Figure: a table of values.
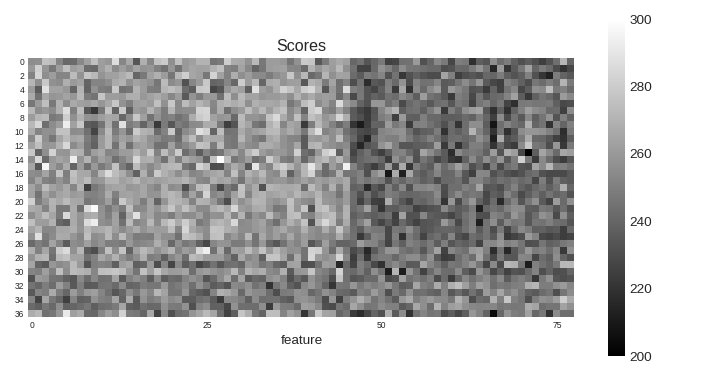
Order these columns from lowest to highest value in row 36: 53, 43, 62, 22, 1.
62, 22, 53, 43, 1
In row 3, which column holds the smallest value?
48
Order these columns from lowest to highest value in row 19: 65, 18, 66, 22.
65, 66, 22, 18
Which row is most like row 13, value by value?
5
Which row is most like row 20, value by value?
19
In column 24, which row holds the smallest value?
29
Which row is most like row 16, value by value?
30
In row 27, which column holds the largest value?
25
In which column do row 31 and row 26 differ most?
44
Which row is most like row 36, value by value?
9
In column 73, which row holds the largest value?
13
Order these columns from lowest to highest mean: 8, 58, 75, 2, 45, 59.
59, 75, 58, 8, 45, 2
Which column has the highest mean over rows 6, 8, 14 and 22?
15
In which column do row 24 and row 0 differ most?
76
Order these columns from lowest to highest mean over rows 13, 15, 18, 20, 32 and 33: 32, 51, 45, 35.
51, 35, 45, 32
